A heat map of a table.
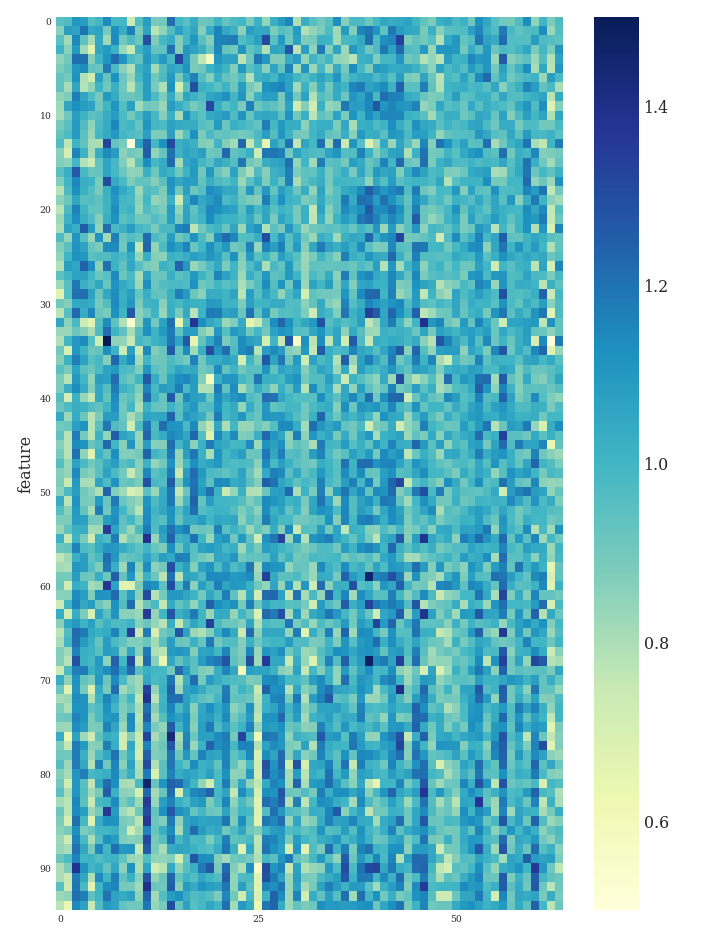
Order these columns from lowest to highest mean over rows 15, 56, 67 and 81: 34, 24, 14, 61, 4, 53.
4, 61, 24, 34, 53, 14
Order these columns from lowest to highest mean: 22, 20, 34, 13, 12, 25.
25, 12, 13, 22, 34, 20
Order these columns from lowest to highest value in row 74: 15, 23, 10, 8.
10, 8, 23, 15
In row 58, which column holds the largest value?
14
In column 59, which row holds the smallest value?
76
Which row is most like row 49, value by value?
40
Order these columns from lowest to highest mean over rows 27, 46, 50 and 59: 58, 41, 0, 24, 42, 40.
0, 24, 58, 40, 41, 42
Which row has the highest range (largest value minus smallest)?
34
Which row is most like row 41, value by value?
27
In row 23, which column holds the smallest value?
48
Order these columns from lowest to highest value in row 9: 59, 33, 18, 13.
13, 18, 33, 59
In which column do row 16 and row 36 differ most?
26
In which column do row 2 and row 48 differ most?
43
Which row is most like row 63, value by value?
55
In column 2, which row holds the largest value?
90
